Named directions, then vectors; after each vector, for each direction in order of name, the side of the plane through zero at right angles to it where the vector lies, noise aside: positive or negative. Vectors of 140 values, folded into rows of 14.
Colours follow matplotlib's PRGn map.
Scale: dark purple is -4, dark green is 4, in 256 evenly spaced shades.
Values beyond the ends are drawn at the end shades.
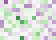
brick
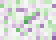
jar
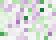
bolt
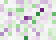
negative, negative, negative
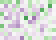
positive, negative, positive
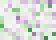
positive, negative, negative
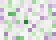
negative, positive, positive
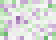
positive, negative, negative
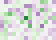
positive, positive, positive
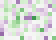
negative, positive, negative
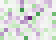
negative, negative, negative
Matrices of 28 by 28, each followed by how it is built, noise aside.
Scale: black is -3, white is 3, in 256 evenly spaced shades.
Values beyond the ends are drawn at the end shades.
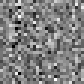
uneven columns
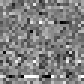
uneven rows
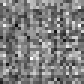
blocks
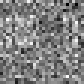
blocks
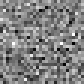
blocks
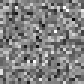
noise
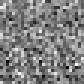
repeating columns
